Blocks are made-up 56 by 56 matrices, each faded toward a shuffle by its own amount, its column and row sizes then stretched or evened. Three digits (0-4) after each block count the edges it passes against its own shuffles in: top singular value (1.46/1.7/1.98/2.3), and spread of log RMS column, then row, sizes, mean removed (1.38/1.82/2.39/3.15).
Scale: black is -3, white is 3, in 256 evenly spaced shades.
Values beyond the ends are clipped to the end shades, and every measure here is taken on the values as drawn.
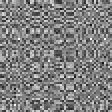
4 1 2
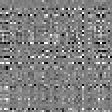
4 3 4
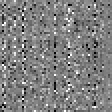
2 4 0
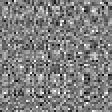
4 1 2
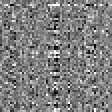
4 3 2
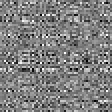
4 2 4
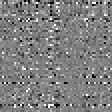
3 2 4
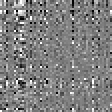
4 4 3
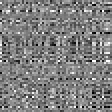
4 1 4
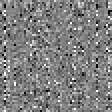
2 3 0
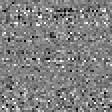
0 0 3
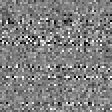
2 0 4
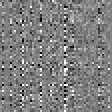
4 4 2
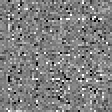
2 2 1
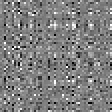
4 4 3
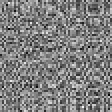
4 0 0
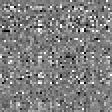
3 1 3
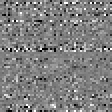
1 2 4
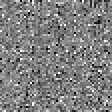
1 2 1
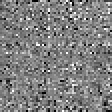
2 2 3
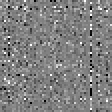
1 3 2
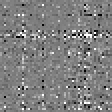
2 3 3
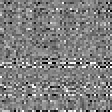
4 0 4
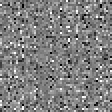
1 3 0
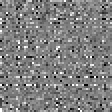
1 2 4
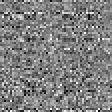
3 1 3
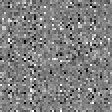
0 3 2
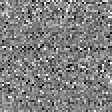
0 0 2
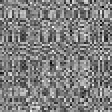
4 2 0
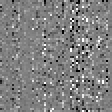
0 4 0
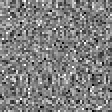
3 0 0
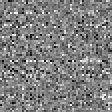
2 1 2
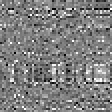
4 0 3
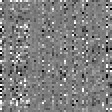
2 4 1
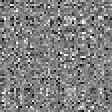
3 2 2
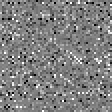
1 0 2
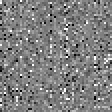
0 3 0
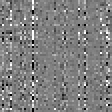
4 4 2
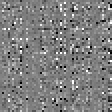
0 4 2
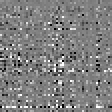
1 4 4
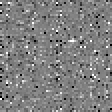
0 2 1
